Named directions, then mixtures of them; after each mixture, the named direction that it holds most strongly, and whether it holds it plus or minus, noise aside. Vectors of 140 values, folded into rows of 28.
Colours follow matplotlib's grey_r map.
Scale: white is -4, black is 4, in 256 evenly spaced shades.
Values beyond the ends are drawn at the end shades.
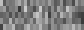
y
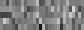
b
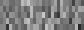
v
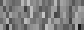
v, plus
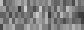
y, plus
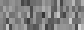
v, minus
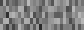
y, minus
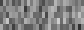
y, minus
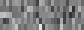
b, minus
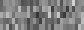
v, minus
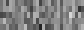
b, plus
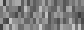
y, plus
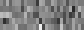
b, minus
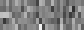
b, minus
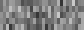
v, minus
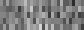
v, plus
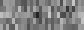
y, minus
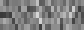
b, plus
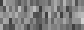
y, minus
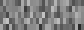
v, plus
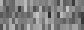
y, plus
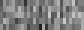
y, minus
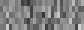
v, minus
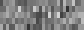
y, minus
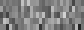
v, plus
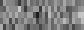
y, minus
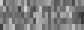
y, plus
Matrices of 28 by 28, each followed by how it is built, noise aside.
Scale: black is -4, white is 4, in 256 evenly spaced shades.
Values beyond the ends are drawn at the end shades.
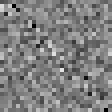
banded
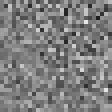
upper triangular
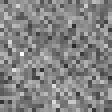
Toeplitz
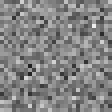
repeating columns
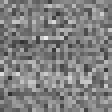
blocks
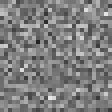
blocks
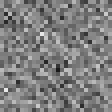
Toeplitz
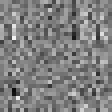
low rank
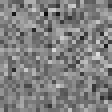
upper triangular
